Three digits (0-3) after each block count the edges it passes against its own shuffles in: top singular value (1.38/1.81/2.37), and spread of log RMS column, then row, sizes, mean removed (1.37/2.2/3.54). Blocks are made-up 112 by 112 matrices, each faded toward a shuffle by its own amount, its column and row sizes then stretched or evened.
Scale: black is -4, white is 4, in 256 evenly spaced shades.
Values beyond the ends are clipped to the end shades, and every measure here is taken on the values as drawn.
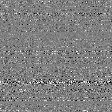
1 0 3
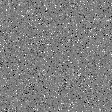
0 0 0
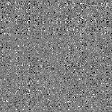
2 2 2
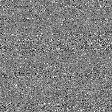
1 0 2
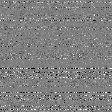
2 0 3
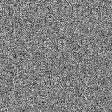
2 0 0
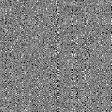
3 2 0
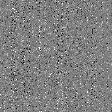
0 2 0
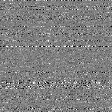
2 0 3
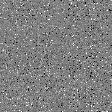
0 1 1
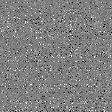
0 1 2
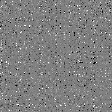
0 2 1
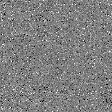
1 1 1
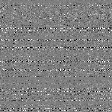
2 1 3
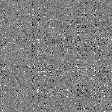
2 2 2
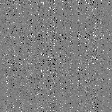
0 2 1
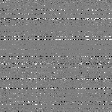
3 1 3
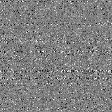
2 0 2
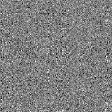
2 2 1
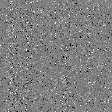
1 2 1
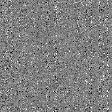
0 2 1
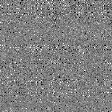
2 1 2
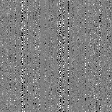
2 3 0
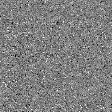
1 1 1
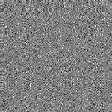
3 1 0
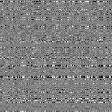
3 0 3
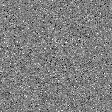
1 0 0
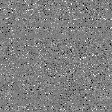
0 1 2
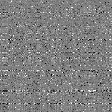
3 0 2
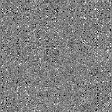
2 2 1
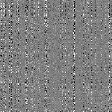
3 3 1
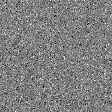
1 1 0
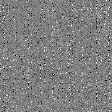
0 2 0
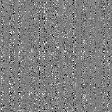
2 3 1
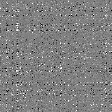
2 2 2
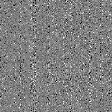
2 2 0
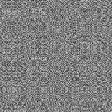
3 0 1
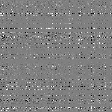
2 2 3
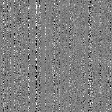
1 3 0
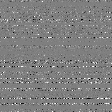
1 0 3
